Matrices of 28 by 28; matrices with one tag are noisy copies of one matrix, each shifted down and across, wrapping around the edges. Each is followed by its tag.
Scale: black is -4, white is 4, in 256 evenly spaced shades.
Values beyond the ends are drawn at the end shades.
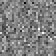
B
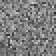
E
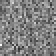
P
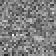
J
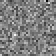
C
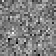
B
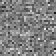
J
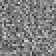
C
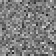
C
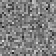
P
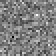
C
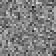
B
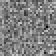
E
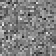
J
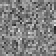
B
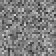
E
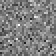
C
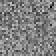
P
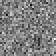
C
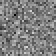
P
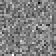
E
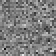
J
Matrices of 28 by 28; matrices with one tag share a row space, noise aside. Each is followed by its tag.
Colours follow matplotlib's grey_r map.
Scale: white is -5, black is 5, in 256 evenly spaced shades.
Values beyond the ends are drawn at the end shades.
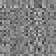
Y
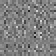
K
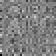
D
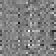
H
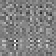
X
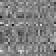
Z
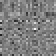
D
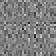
K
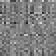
Y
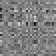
D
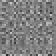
X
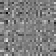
Z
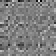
Z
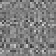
Y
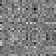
D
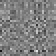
Y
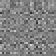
Y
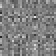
D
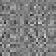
Y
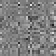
H
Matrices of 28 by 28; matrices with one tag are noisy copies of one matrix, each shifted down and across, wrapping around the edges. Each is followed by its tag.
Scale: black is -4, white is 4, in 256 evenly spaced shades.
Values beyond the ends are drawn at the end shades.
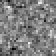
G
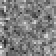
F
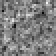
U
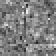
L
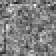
L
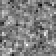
U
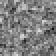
U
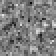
U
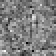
L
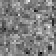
F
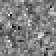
G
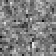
L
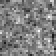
F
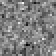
G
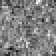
G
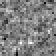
U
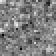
U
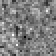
F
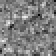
U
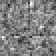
L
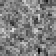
F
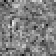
L
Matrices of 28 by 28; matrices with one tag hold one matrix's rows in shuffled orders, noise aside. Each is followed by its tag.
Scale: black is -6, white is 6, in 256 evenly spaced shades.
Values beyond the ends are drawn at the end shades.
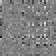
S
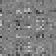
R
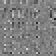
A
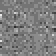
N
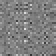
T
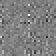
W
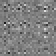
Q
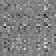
Q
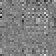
S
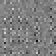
A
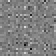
T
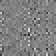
W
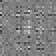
R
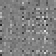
S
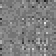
S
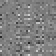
R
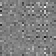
S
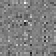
T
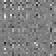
A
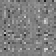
Q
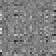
N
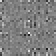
W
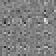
Q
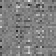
R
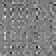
A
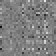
S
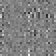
W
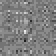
T
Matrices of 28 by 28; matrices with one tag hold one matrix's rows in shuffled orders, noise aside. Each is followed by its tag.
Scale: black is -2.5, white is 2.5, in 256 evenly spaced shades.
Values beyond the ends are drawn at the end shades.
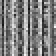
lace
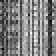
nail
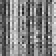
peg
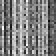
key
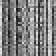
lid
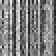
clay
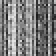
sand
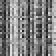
peg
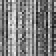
sand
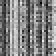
peg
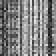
nail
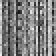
lid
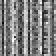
lace
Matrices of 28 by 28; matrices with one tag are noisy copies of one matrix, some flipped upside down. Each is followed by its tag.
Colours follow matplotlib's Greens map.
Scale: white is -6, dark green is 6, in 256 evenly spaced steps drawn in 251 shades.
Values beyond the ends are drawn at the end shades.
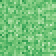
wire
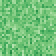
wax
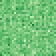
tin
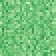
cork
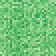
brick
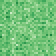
tin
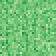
wire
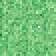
wire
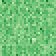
wax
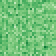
wire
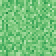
cork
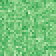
wire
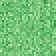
cork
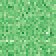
cork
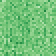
brick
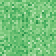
brick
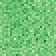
brick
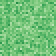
tin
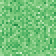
brick
